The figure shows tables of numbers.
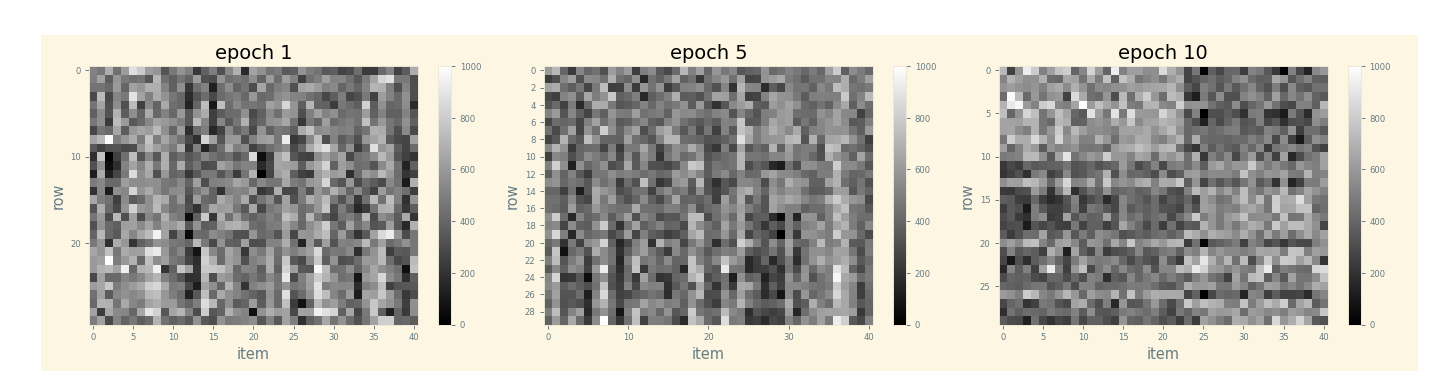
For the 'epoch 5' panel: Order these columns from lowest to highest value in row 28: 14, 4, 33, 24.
14, 24, 33, 4
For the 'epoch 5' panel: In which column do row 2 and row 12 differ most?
27
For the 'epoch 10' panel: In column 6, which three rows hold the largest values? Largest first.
23, 4, 21
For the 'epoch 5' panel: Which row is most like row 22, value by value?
28
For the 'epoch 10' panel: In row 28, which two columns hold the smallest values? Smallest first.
0, 21
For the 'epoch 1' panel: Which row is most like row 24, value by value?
26
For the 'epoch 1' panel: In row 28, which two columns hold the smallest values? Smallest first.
20, 37
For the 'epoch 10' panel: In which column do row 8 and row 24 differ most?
4
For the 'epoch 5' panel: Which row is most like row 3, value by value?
1
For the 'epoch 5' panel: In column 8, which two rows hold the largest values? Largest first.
3, 1
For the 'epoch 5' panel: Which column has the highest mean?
36
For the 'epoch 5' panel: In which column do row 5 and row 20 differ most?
7
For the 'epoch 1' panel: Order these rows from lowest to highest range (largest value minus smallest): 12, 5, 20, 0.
5, 20, 0, 12
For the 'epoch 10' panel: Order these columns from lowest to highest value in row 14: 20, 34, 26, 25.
20, 34, 25, 26
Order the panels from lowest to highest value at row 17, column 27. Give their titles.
epoch 5, epoch 10, epoch 1
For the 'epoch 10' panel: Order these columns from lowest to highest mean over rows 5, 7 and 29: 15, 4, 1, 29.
1, 29, 15, 4
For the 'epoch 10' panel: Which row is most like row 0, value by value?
5
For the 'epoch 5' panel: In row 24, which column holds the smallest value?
5
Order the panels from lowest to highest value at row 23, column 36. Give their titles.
epoch 10, epoch 1, epoch 5
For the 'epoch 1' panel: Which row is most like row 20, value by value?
6
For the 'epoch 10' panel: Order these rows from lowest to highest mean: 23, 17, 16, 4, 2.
16, 17, 2, 23, 4
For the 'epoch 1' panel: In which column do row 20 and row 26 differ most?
28
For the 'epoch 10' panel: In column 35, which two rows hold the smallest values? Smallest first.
0, 5
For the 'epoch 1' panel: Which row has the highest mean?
23
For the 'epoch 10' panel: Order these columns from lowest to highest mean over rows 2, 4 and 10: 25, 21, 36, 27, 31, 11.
36, 27, 25, 31, 11, 21
